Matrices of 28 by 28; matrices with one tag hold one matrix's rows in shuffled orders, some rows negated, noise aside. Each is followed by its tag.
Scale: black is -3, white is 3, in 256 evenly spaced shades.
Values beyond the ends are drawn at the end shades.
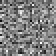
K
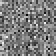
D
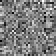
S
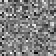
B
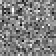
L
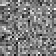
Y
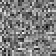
L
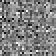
L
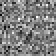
L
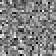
K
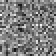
K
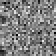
Y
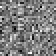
K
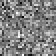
L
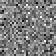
S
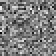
K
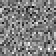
D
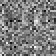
B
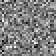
B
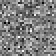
L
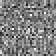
D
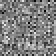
D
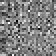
Y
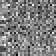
Y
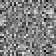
S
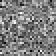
K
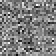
L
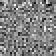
S
